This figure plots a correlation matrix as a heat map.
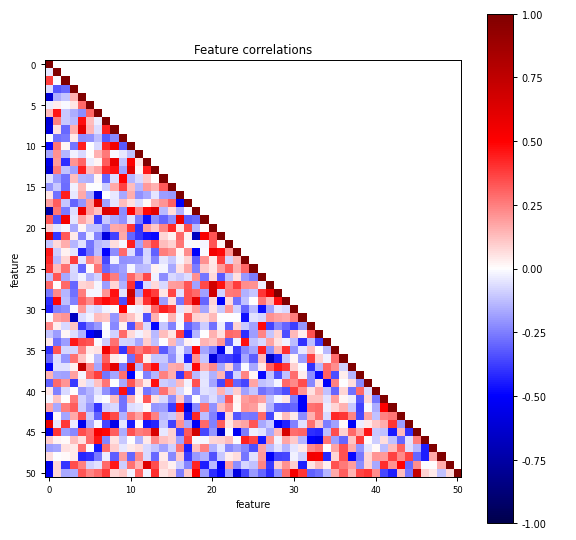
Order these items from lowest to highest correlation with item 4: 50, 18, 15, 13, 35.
15, 35, 50, 13, 18
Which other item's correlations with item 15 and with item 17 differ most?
6
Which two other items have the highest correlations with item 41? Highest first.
42, 49
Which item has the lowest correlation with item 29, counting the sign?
21
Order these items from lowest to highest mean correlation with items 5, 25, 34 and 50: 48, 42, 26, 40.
48, 26, 42, 40
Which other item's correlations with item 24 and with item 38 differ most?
50
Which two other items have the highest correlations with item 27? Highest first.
20, 28
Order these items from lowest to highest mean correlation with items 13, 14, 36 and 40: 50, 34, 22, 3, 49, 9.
34, 22, 3, 49, 9, 50
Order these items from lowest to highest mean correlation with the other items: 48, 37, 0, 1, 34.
0, 48, 34, 1, 37
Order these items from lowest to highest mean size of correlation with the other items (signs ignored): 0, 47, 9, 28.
47, 9, 28, 0
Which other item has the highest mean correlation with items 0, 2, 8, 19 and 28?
27
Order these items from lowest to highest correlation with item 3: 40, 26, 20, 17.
17, 20, 26, 40
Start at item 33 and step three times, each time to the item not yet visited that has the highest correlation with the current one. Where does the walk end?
26
